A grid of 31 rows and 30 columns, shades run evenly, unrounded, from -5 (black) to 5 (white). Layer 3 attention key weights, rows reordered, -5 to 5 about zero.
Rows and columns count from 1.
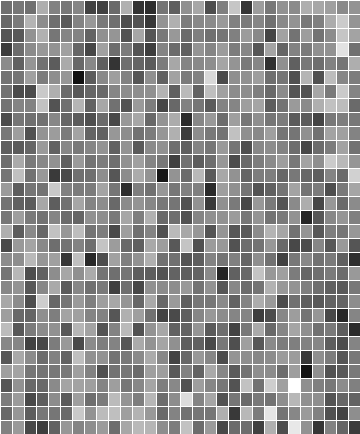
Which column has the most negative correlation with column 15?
27
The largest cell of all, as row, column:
28, 25
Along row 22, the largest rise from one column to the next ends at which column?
4
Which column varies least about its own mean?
17
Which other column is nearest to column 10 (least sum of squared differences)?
21
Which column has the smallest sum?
3
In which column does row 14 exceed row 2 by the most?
5
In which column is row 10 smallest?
16
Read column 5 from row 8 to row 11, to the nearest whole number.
-2 0 1 -1
